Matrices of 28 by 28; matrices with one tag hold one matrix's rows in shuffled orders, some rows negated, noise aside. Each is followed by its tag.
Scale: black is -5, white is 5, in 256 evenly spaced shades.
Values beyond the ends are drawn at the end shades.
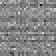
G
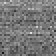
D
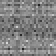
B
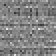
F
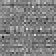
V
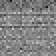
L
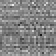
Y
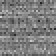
G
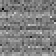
D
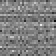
G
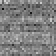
D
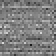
D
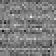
D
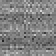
V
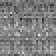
B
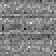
D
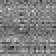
Y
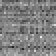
Y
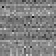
V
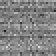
F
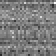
G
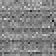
D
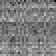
G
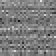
G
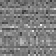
Y
